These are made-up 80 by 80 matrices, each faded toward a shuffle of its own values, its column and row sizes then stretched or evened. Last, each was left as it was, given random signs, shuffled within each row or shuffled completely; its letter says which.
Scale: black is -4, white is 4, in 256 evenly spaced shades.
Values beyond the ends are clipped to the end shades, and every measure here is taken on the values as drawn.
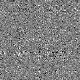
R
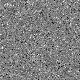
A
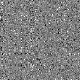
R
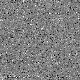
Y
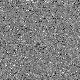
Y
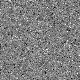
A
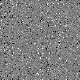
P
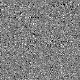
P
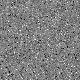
A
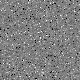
A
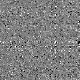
R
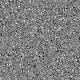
A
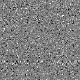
R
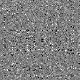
R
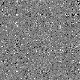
R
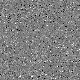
Y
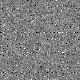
Y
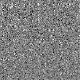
P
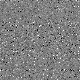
Y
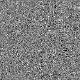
P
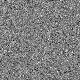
A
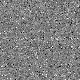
Y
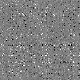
R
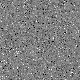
A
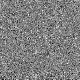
Y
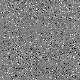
P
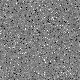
A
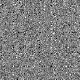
R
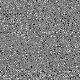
Y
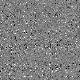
P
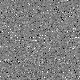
Y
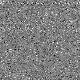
Y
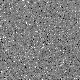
A
